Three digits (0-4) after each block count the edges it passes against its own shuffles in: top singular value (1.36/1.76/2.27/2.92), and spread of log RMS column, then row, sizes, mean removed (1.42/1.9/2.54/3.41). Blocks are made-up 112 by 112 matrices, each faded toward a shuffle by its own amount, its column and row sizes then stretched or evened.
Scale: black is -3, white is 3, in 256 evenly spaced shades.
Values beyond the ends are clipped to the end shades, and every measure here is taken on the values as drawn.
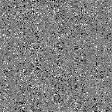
1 3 2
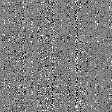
1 4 2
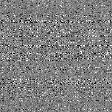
1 2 4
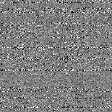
1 1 4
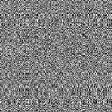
4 3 3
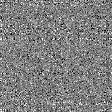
2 0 2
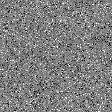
1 0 1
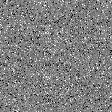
2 0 0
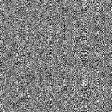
3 3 0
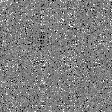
2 1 1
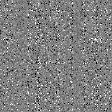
0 3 2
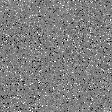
0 2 1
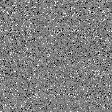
0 1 2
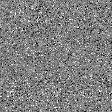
0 1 2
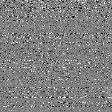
0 1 4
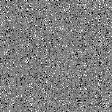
1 3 1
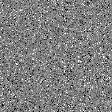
1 2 0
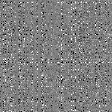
0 4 3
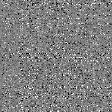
1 2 3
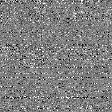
1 1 4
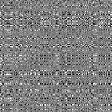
4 2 4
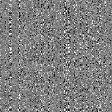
3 4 0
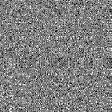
3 1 1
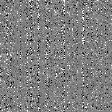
0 4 1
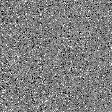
1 1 0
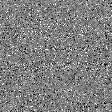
1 0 2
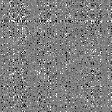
3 4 3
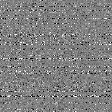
1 2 4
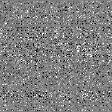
0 3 4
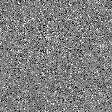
0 1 1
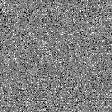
2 0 1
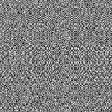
4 1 2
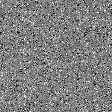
0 1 0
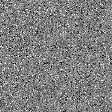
0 1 1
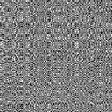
4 3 0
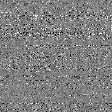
0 1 4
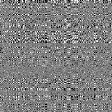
4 3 4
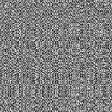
4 4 1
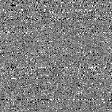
2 1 3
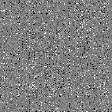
0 3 2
